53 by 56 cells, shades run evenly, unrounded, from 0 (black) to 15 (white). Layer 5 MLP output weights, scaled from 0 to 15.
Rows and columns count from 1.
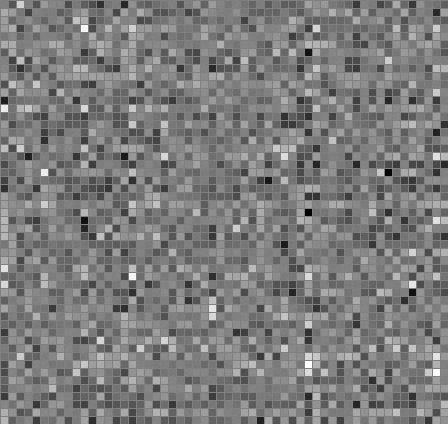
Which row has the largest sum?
26
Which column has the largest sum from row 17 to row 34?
1
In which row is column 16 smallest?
20
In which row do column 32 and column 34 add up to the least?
23
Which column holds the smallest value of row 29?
11
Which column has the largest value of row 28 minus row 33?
55
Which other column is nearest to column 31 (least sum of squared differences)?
29
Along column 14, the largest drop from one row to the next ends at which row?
30
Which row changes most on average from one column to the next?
53
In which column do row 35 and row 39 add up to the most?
17
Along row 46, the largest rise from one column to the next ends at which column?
39
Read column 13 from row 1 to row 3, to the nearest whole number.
3 6 6
